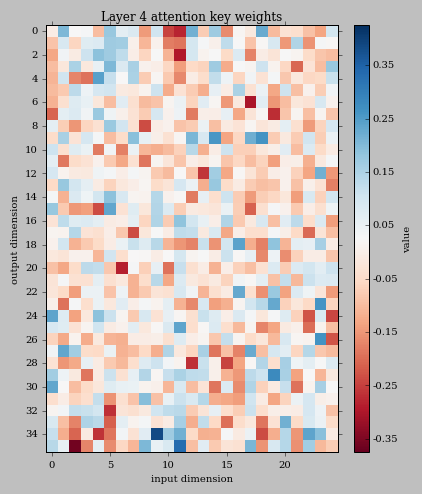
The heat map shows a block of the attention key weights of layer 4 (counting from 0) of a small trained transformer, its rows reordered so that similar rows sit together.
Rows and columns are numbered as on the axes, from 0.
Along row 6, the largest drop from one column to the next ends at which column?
17
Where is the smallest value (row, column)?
35, 2
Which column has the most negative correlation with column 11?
5
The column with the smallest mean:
21
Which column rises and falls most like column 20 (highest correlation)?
0
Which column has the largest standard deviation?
11
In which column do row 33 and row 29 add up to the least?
15
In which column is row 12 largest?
23
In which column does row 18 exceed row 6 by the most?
19
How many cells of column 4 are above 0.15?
4
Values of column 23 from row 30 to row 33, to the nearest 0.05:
0.15 0 0.05 0.05
